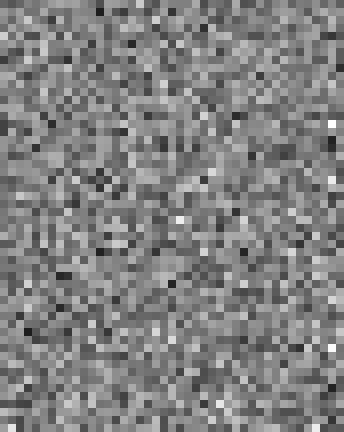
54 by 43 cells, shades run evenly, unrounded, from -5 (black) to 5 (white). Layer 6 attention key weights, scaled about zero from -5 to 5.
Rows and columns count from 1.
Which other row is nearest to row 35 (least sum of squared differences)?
33
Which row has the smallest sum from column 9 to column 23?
2
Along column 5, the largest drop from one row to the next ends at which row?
19
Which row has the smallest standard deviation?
21
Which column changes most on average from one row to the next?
42
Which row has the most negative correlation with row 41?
6
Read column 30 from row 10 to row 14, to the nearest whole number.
-1 2 1 2 1
